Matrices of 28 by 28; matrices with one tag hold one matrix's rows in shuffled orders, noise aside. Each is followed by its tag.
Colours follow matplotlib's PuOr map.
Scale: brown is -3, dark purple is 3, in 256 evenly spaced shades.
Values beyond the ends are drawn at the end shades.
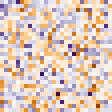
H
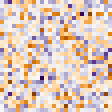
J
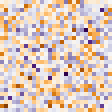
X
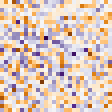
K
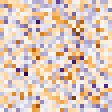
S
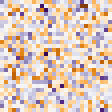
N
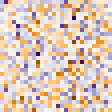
S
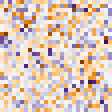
X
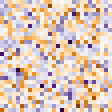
H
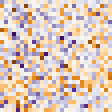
K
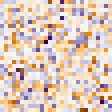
N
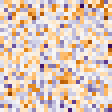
J
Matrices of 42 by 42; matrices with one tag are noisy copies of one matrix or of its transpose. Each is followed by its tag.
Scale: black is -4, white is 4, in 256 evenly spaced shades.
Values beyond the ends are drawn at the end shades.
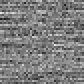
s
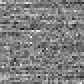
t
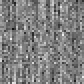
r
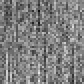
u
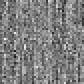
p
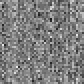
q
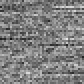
u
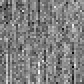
u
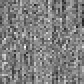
p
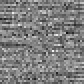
s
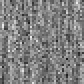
t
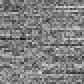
u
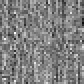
p
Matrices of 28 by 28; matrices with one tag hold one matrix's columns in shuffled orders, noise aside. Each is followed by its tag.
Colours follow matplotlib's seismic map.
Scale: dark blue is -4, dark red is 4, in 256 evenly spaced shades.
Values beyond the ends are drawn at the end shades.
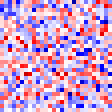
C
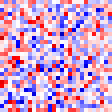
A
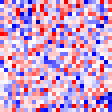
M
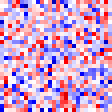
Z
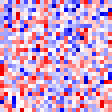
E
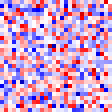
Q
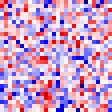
Z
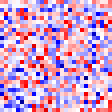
A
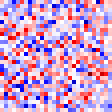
C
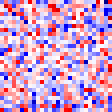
M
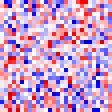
Z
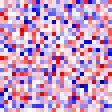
C
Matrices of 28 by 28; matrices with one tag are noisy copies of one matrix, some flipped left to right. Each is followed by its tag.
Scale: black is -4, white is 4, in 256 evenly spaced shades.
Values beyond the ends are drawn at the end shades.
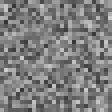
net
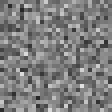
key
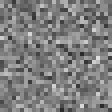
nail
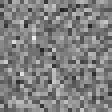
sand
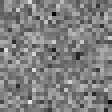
nail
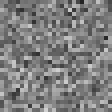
nail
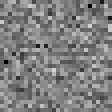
nail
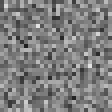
key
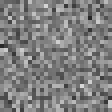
key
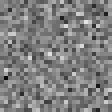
net
